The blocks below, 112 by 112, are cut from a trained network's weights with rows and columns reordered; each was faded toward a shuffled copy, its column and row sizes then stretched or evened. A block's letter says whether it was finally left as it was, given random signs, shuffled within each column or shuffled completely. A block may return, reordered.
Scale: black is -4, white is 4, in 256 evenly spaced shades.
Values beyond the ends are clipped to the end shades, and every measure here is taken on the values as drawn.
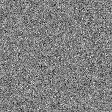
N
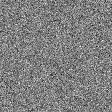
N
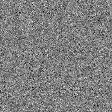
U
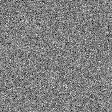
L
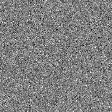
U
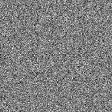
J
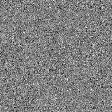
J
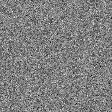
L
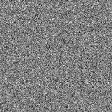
J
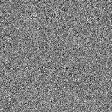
J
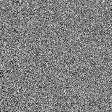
U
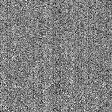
J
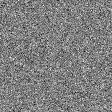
N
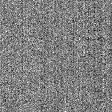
J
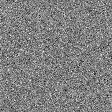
N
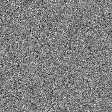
L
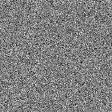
U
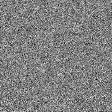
U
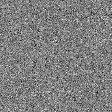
U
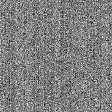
J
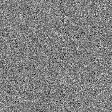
U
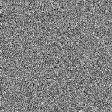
J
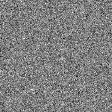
U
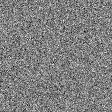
N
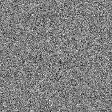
L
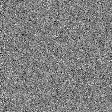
L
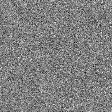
U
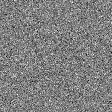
N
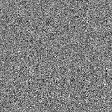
J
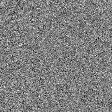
U
